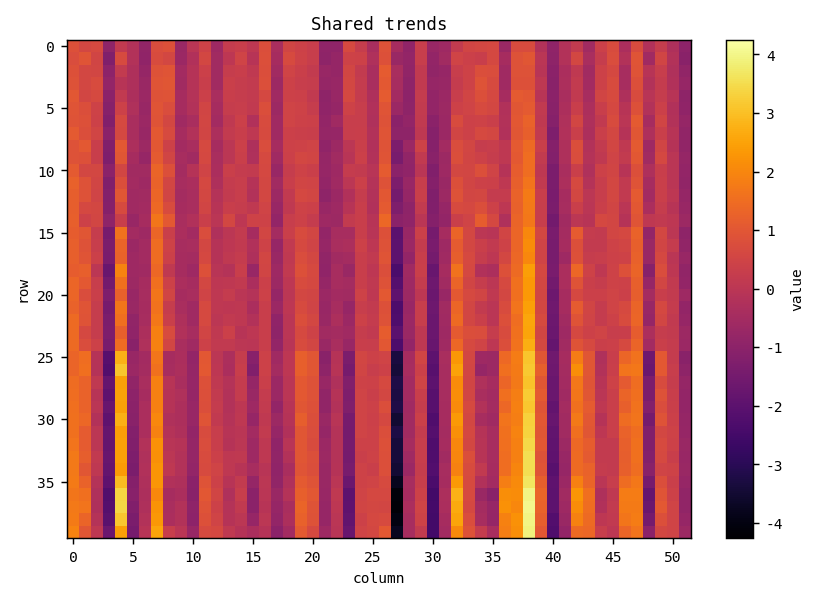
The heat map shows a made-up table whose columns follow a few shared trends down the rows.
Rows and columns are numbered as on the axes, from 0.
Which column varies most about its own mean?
27
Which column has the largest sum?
38
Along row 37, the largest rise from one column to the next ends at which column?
4
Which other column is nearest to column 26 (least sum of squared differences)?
33
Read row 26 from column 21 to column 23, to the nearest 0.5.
-1 0 -1.5
